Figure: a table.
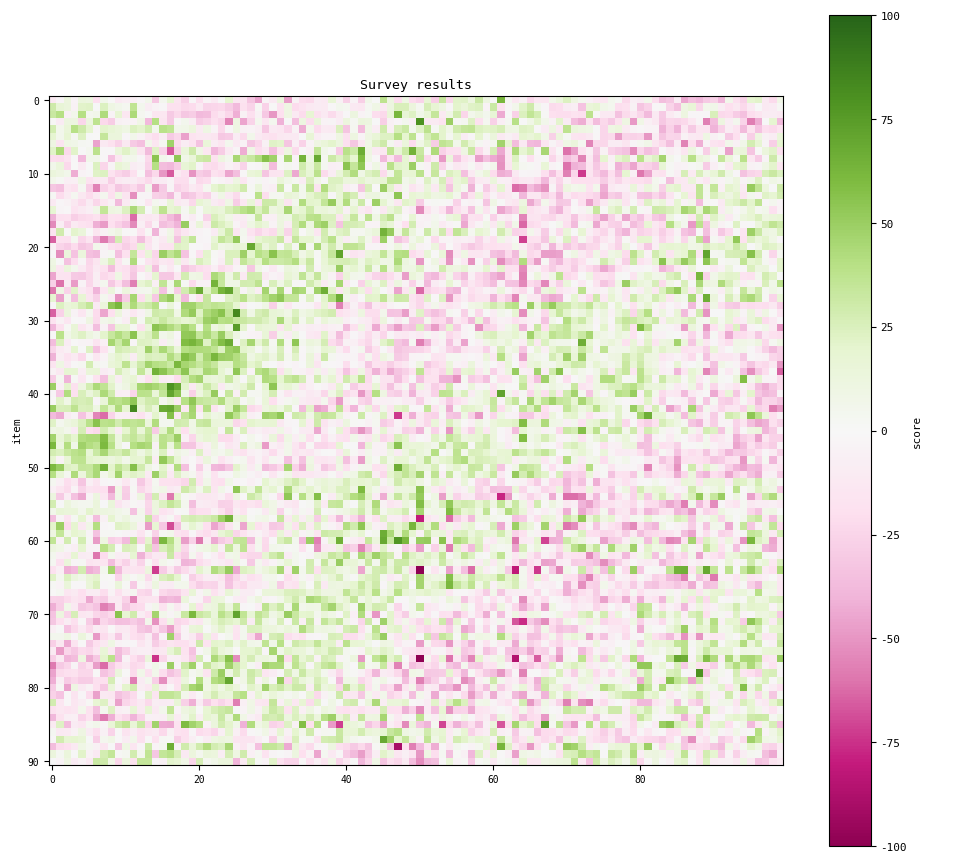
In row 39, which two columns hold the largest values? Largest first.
16, 17
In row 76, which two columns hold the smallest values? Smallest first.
50, 63
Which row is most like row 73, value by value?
6
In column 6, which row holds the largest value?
44
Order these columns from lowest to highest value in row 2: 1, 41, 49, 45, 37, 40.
45, 37, 40, 41, 49, 1
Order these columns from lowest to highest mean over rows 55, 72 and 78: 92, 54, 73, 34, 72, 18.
72, 73, 92, 18, 54, 34
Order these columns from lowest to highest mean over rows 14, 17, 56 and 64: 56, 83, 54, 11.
11, 56, 83, 54
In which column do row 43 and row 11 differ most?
47
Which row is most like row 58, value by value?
7
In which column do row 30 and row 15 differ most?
70
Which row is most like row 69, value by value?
84
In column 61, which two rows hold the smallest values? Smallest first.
54, 85
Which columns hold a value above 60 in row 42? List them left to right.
11, 15, 16
